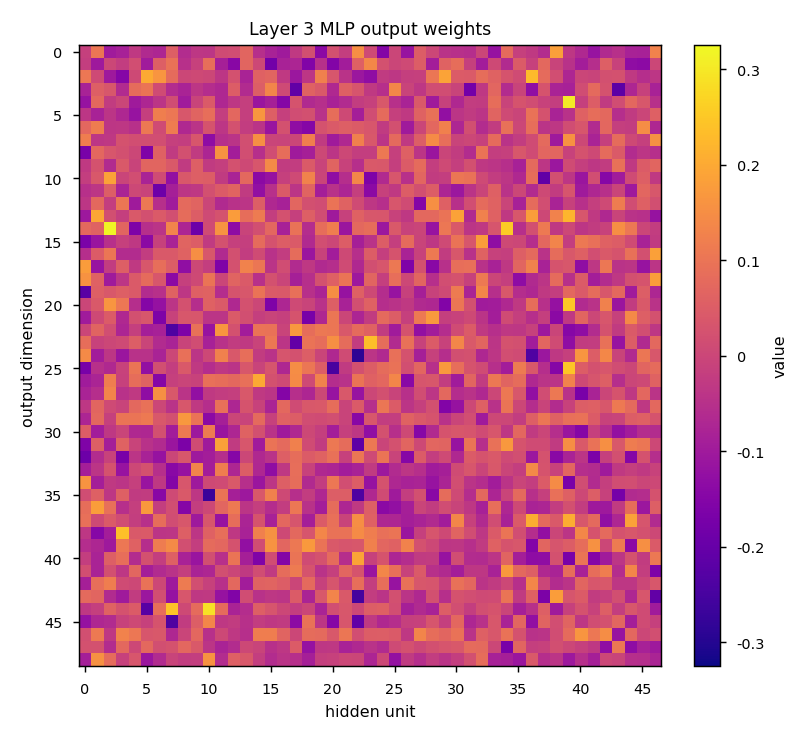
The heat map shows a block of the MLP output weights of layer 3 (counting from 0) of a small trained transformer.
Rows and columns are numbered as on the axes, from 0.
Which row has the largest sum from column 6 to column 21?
39
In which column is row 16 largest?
46
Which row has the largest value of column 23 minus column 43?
23
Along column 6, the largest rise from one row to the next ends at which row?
27
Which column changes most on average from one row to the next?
22
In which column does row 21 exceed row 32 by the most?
44
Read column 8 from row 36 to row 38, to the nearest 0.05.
-0.15 0.05 0.05
